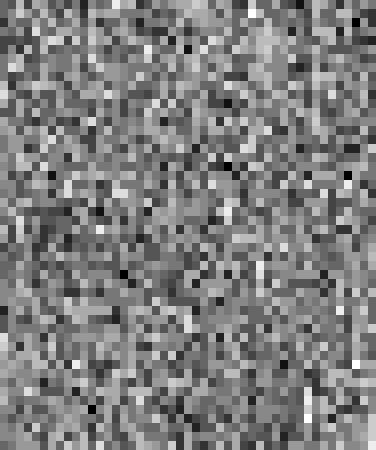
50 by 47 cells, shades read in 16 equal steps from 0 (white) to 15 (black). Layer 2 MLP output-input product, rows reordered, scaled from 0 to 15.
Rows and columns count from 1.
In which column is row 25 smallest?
3
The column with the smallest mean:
33
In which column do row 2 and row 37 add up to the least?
24
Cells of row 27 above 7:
26
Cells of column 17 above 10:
3
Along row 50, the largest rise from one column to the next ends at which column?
23
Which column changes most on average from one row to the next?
31
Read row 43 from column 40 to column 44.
12 6 4 8 5
